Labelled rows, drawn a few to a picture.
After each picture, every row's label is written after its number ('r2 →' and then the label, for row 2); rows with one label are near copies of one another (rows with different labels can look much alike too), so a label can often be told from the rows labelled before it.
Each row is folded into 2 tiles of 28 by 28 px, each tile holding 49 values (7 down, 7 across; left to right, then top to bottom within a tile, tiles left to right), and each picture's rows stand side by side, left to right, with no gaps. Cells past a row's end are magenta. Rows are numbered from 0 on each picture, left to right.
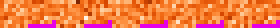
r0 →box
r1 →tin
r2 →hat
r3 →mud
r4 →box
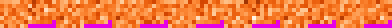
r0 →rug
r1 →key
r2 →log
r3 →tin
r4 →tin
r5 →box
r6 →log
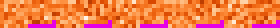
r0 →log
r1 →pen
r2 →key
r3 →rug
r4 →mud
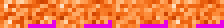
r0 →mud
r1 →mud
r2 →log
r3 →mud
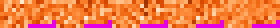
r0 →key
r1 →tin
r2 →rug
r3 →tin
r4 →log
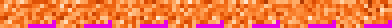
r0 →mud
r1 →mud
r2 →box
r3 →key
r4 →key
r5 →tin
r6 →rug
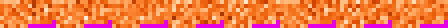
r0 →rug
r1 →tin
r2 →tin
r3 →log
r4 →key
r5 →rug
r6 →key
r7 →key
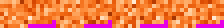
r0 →tin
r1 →log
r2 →key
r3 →box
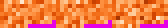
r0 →key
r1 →key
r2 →box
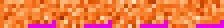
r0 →log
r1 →box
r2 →key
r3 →pen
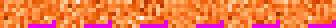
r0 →box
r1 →key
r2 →pen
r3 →hat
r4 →log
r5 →hat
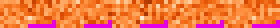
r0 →pen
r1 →log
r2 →hat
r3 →mud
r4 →tin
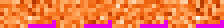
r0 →pen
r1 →log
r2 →mud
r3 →pen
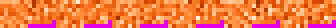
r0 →rug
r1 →key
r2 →box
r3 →tin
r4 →rug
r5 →box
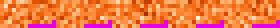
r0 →mud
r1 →box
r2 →hat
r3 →tin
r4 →pen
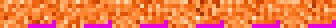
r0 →log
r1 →key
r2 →hat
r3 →pen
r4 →hat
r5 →rug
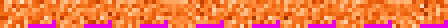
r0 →key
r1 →log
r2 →box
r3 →rug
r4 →box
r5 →box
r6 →mud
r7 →rug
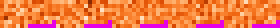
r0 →box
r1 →rug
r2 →tin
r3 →hat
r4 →key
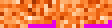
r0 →pen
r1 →box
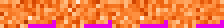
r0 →tin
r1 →key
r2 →tin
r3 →box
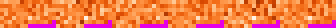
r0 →tin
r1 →tin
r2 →log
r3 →hat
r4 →pen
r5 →pen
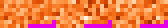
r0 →box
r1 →pen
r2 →log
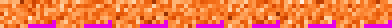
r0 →tin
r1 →mud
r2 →log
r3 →box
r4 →log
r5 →key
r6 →key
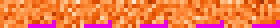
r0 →log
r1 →key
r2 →key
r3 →pen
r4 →hat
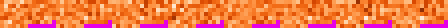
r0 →mud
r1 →hat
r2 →rug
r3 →mud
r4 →log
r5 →pen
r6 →tin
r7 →pen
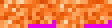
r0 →mud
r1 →mud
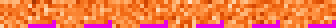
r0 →rug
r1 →tin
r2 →rug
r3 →key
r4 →mud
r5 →box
